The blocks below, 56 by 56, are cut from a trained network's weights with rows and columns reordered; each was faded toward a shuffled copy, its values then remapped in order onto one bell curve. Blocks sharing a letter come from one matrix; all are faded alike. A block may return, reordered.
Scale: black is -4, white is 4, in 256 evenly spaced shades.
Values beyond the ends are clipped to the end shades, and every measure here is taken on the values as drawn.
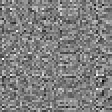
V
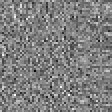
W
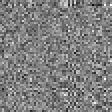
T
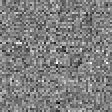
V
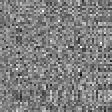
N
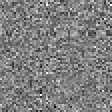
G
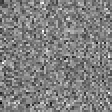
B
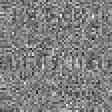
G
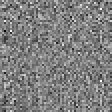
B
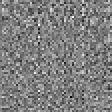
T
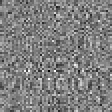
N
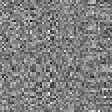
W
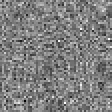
W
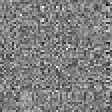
V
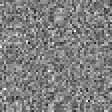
G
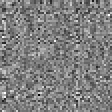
V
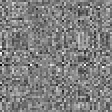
N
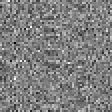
W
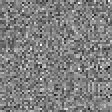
B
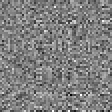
T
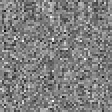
G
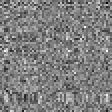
T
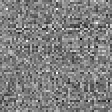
V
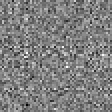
V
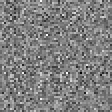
B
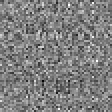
V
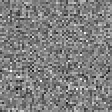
B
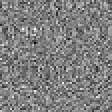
G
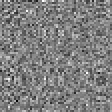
T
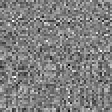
G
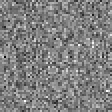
G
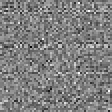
V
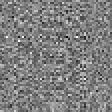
N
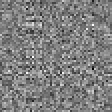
V
